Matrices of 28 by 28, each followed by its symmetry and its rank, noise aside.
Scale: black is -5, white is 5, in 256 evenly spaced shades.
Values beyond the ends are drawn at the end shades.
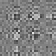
symmetric, rank three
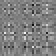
antisymmetric, rank two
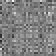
no symmetry, rank four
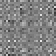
symmetric, rank three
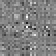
no symmetry, rank four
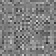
antisymmetric, rank four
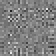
no symmetry, rank four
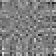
antisymmetric, rank four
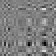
no symmetry, rank two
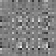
no symmetry, rank two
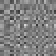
symmetric, rank two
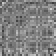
symmetric, rank four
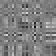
no symmetry, rank two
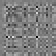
symmetric, rank two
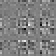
antisymmetric, rank two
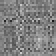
no symmetry, rank four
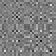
symmetric, rank three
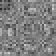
symmetric, rank four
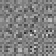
symmetric, rank three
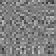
no symmetry, rank three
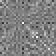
symmetric, rank four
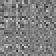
antisymmetric, rank four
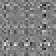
antisymmetric, rank four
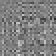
antisymmetric, rank four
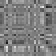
antisymmetric, rank two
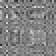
no symmetry, rank three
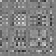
symmetric, rank two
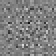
no symmetry, rank four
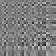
symmetric, rank two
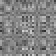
no symmetry, rank three
